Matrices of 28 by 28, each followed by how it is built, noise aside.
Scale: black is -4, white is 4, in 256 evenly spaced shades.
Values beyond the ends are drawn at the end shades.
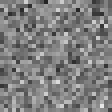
noise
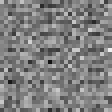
blocks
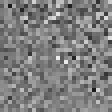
upper triangular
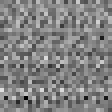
repeating columns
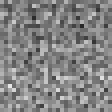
repeating columns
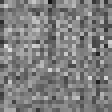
blocks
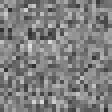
blocks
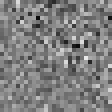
upper triangular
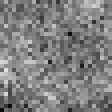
smooth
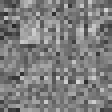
blocks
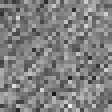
Hankel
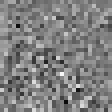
lower triangular
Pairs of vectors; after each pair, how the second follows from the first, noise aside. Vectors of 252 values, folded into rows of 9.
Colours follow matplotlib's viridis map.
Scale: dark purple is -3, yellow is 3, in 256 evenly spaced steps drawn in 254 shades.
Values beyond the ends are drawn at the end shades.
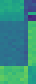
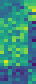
negated.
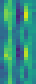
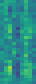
reversed, shrunk.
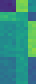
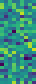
shuffled.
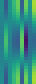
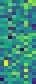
shuffled.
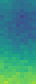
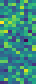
shuffled.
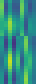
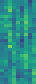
reversed, shrunk.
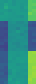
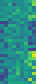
partly zeroed.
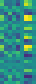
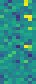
partly zeroed.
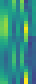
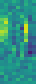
partly zeroed.
